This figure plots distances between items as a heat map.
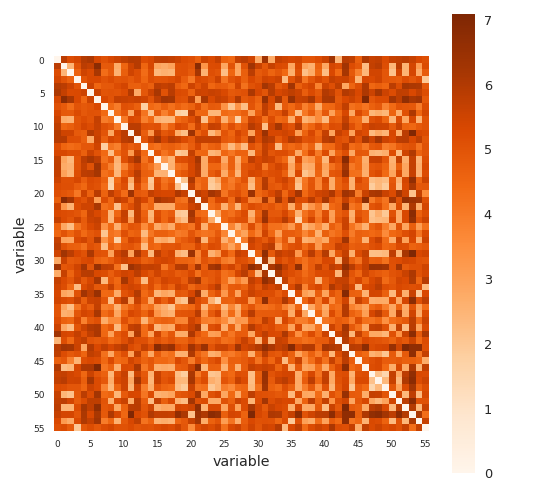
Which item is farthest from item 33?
31
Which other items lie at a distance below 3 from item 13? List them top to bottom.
7, 26, 28, 33, 39
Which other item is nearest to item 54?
35
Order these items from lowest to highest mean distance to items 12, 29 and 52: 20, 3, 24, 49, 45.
49, 24, 45, 3, 20
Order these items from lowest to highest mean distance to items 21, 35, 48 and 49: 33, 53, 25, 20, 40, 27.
25, 27, 40, 33, 20, 53
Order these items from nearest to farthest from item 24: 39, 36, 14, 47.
36, 47, 14, 39
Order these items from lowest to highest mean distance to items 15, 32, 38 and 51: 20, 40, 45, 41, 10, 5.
40, 45, 41, 10, 20, 5
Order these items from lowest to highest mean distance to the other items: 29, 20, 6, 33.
29, 33, 20, 6
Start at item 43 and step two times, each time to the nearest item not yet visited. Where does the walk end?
39
